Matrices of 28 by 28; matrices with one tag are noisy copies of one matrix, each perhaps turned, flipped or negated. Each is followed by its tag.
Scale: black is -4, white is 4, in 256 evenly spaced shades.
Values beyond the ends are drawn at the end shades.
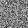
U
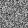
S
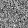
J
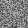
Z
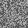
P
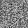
P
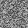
Z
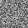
P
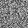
U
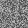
U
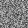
S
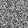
U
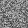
Z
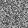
P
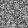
J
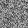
J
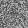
Z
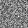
S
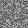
S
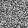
P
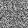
U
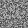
U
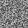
S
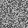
P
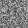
U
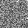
P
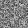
J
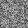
J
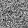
P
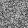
P
